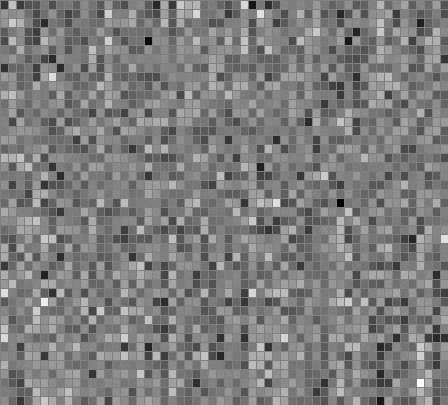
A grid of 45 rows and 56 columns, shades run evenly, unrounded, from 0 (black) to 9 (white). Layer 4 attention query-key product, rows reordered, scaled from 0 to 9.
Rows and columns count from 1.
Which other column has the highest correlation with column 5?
32
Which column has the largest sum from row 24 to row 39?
43
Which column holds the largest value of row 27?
56
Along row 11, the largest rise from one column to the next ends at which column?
24
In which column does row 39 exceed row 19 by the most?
33
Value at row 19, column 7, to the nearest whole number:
2
